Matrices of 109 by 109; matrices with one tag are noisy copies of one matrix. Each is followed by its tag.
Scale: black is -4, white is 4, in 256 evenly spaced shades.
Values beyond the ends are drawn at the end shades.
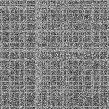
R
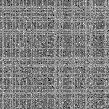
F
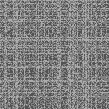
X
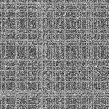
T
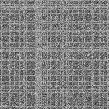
R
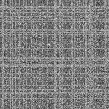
F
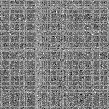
R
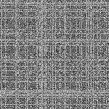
T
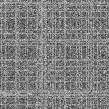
T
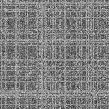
T
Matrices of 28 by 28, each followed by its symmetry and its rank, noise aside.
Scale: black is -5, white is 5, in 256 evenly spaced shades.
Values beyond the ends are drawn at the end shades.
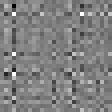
no symmetry, rank two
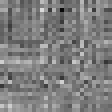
no symmetry, rank three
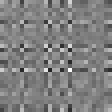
symmetric, rank one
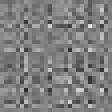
antisymmetric, rank two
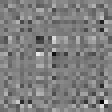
symmetric, rank two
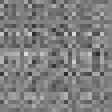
no symmetry, rank three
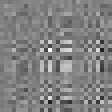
symmetric, rank one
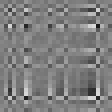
symmetric, rank one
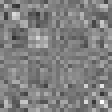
symmetric, rank three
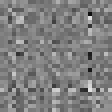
no symmetry, rank three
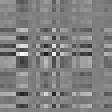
no symmetry, rank one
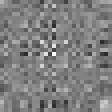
symmetric, rank two
